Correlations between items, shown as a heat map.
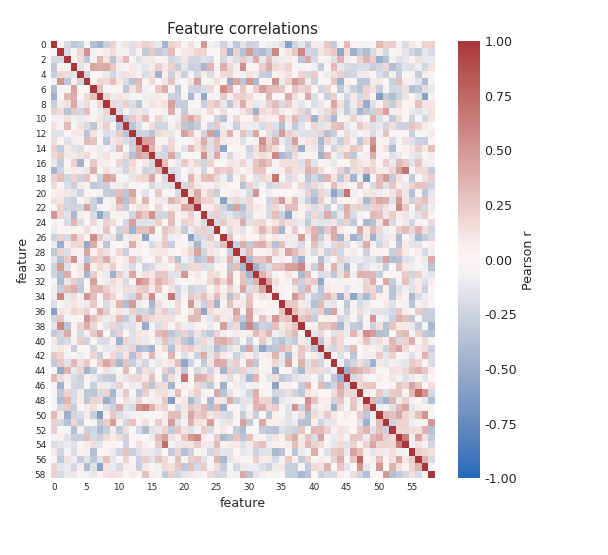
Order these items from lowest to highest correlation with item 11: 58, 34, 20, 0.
20, 34, 58, 0
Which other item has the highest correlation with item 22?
53
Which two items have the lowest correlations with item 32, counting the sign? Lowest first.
41, 1
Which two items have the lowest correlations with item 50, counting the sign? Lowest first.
7, 2
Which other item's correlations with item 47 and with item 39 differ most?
57
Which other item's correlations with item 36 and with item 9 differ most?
0
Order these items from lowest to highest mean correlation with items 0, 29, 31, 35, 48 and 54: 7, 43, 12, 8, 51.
43, 8, 7, 51, 12
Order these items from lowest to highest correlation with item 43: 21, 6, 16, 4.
21, 16, 6, 4
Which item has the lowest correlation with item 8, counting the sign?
48
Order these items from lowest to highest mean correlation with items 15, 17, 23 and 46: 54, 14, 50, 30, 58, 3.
3, 30, 58, 50, 14, 54
